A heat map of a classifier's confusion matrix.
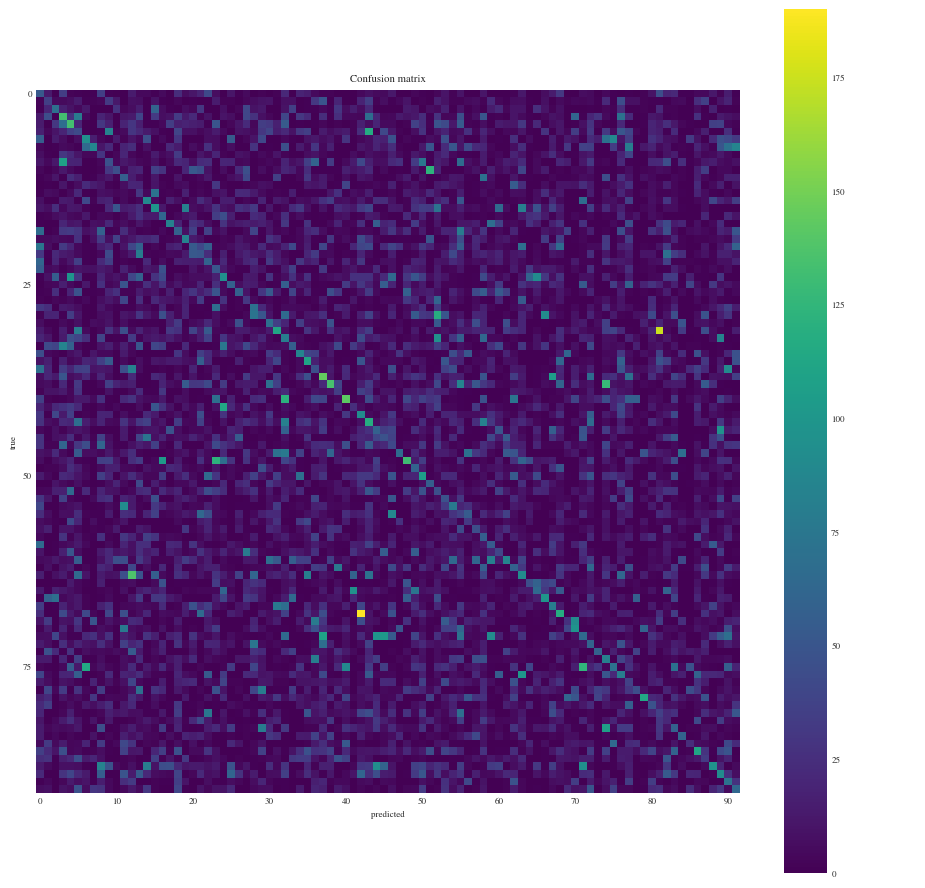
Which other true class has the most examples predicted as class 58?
43
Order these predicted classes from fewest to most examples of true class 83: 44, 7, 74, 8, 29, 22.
7, 22, 44, 8, 29, 74
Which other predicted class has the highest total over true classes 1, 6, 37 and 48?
23
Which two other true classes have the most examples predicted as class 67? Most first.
37, 44
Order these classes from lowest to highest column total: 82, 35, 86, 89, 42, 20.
20, 86, 82, 35, 89, 42
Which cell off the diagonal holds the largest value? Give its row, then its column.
68, 42
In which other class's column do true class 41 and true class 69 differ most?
24
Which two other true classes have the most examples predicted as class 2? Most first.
66, 24
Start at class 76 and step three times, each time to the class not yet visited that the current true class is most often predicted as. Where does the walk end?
62
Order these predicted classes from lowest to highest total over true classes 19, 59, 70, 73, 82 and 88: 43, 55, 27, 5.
27, 5, 43, 55
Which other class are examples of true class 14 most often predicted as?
71
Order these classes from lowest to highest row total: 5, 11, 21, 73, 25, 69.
11, 73, 69, 21, 25, 5
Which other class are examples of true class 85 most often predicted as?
75
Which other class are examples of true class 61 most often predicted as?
59
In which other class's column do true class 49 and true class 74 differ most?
36
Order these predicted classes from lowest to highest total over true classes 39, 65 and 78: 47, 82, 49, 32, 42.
47, 32, 42, 82, 49
